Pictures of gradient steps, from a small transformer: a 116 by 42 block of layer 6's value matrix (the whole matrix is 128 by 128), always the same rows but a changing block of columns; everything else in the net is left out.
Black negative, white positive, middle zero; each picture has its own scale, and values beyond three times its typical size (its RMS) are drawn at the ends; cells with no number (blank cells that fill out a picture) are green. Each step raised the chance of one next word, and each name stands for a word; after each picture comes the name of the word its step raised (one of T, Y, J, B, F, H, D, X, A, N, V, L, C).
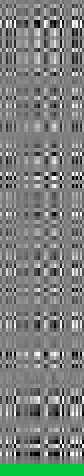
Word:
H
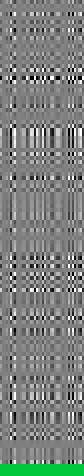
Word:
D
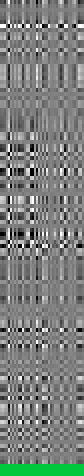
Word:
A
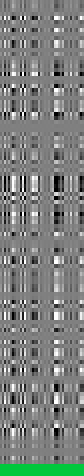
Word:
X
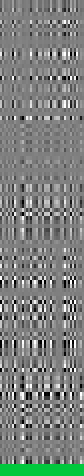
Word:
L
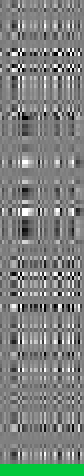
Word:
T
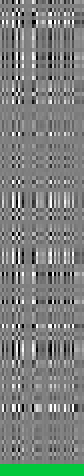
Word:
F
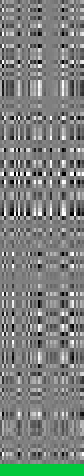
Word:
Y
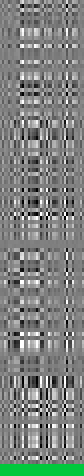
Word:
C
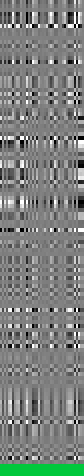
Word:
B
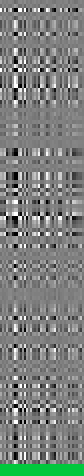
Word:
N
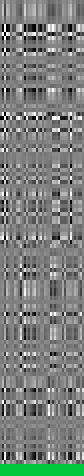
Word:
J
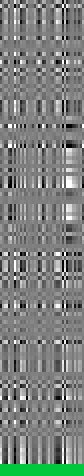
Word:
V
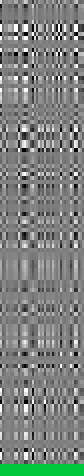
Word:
J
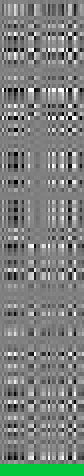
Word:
J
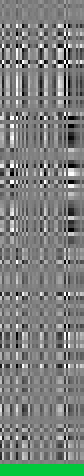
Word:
Y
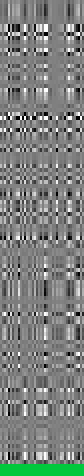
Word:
J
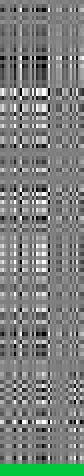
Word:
V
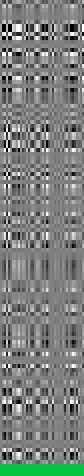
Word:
J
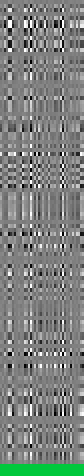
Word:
H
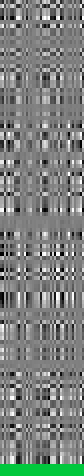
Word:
V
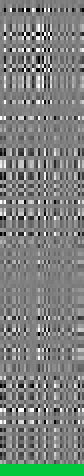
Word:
N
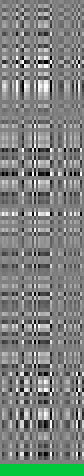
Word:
Y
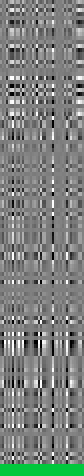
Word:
C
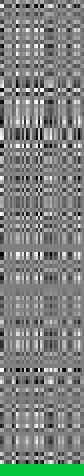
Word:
C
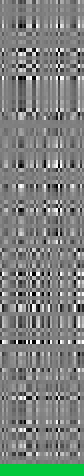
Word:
T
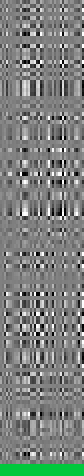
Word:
Y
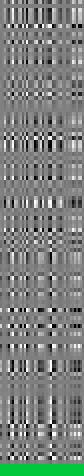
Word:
B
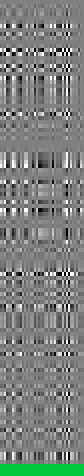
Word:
T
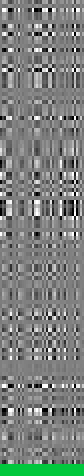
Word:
N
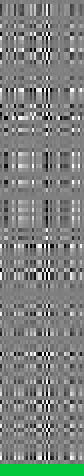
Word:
J
